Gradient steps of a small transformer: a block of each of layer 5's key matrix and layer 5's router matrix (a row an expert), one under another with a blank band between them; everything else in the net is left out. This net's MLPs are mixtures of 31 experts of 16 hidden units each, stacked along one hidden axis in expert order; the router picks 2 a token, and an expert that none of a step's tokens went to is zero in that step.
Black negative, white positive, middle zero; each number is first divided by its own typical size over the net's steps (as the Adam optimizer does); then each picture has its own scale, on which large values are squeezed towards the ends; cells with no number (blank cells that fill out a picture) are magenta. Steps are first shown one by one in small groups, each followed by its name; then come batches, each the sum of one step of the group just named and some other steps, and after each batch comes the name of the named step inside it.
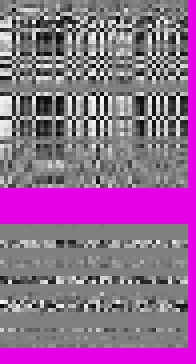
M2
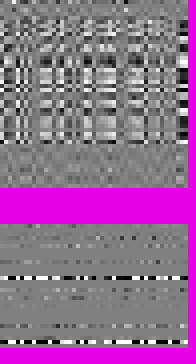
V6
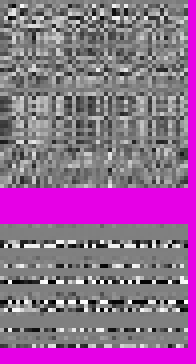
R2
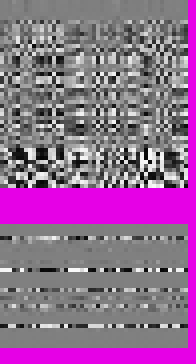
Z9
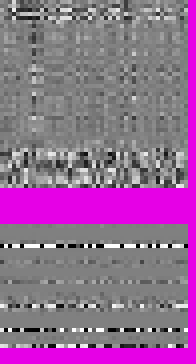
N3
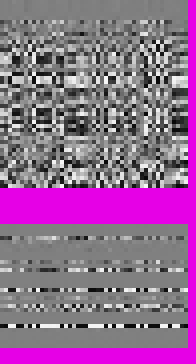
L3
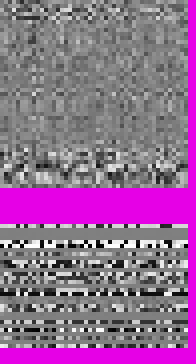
N3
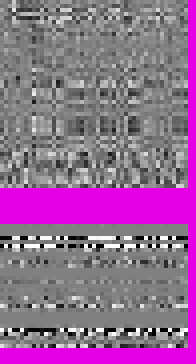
N3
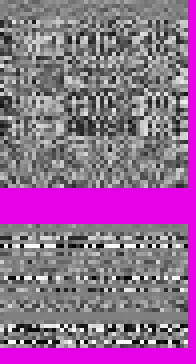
L3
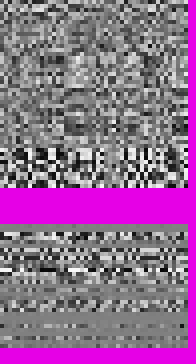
Z9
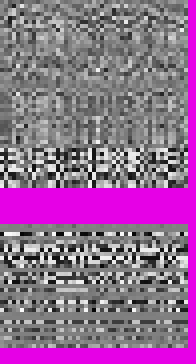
R2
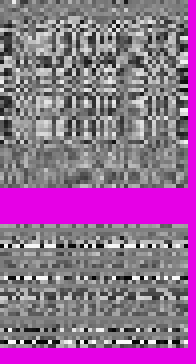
V6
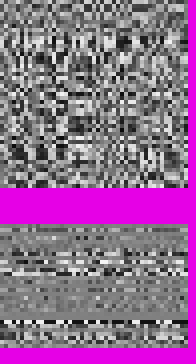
Z9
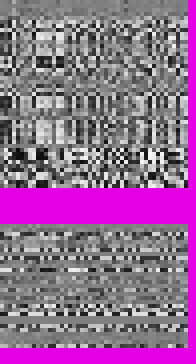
Z9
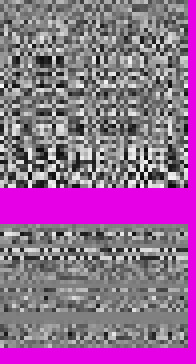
Z9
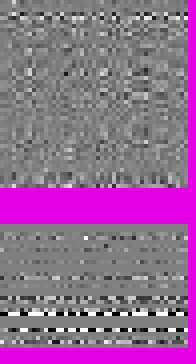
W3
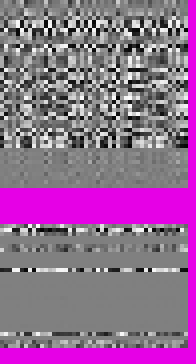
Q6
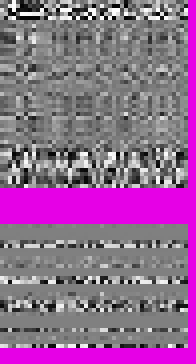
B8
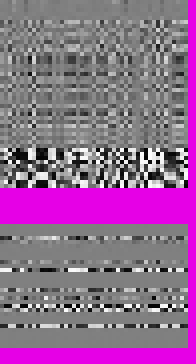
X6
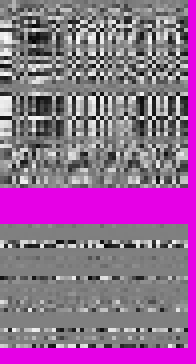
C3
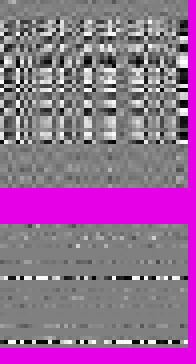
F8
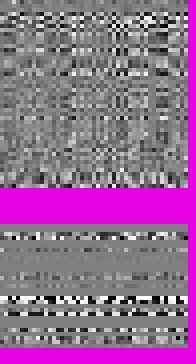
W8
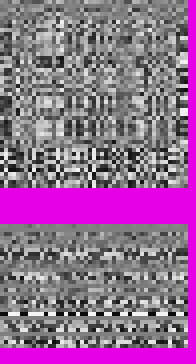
F8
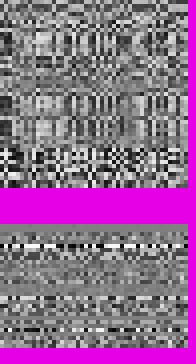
W8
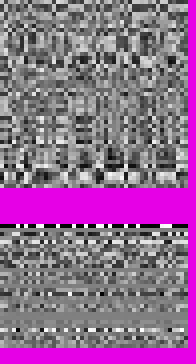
C3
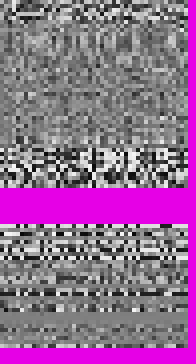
B8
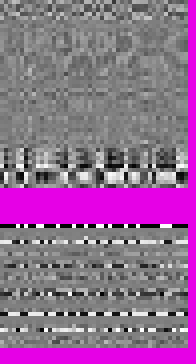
W3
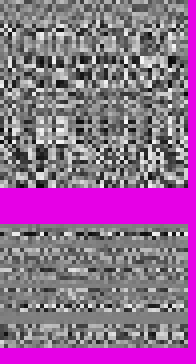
X6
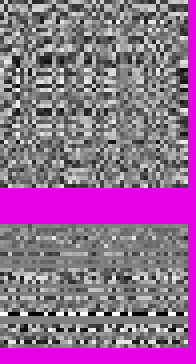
F8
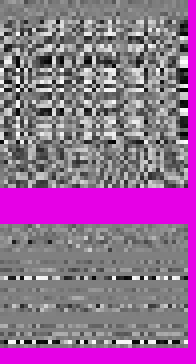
F8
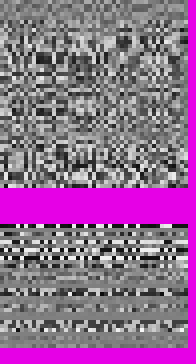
C3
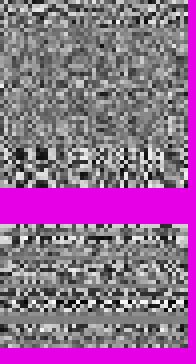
X6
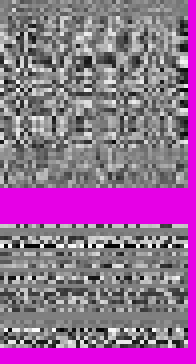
F8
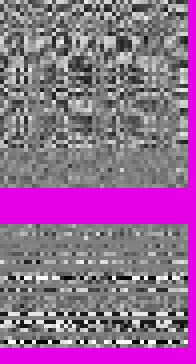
W3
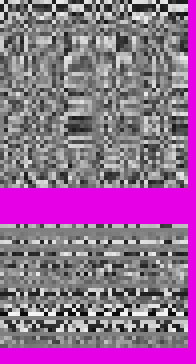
W3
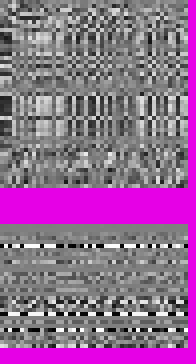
B8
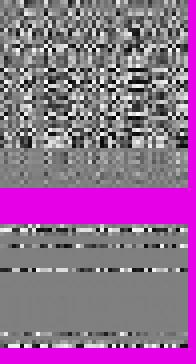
Q6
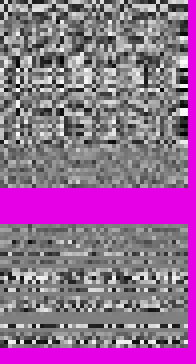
F8
